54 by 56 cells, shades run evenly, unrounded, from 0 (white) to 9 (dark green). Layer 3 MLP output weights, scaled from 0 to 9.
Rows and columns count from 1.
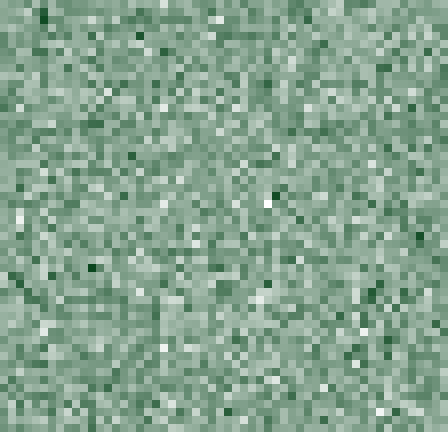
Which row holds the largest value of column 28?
34
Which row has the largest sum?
17
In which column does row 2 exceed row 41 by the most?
6
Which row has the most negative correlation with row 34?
3
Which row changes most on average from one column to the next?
52
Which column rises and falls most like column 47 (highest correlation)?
4
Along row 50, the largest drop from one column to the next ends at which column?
49
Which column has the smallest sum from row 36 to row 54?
21
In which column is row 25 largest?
35
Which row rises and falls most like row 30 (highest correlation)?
22
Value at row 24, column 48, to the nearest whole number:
2
